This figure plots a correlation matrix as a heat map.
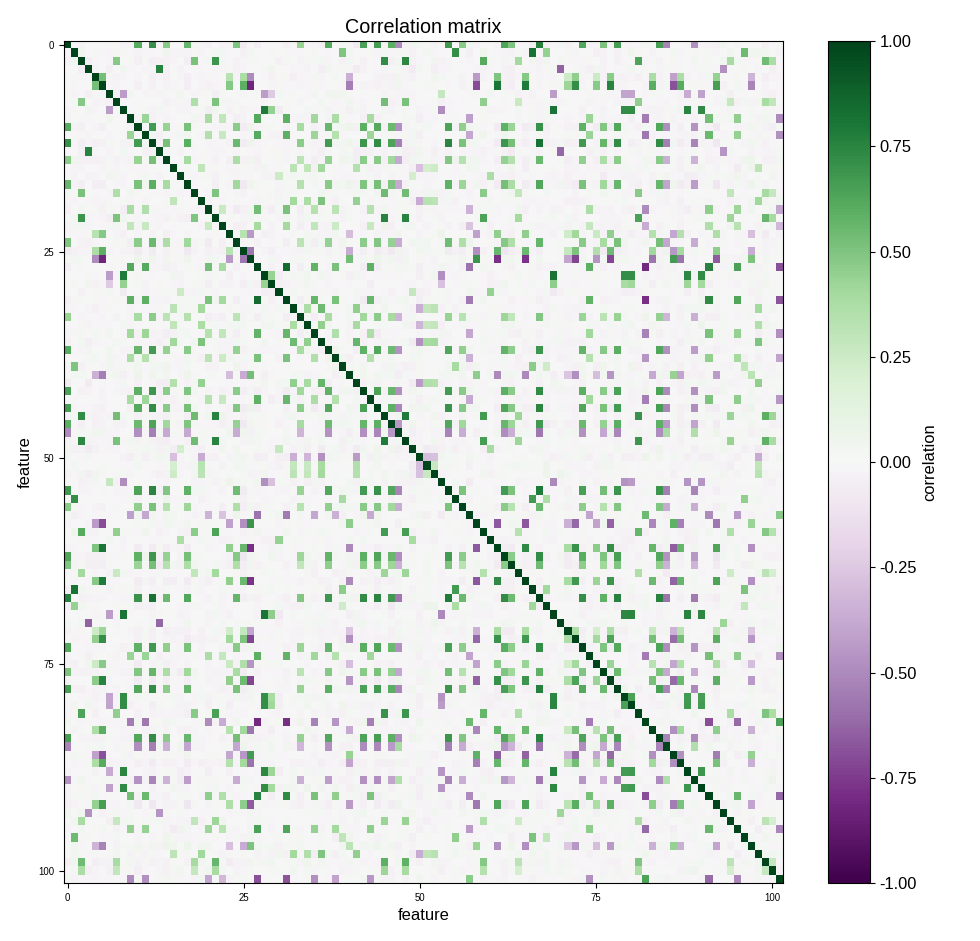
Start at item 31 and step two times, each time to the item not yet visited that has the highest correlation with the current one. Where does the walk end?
91
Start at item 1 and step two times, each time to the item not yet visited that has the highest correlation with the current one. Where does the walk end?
55
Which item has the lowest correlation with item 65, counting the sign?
26
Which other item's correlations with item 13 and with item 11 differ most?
3
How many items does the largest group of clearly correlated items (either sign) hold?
23
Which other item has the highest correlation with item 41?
36
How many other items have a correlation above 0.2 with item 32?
8
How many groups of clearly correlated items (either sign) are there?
9
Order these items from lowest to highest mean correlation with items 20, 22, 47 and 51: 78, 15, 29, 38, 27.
78, 29, 15, 38, 27
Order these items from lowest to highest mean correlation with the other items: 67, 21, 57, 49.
57, 49, 21, 67
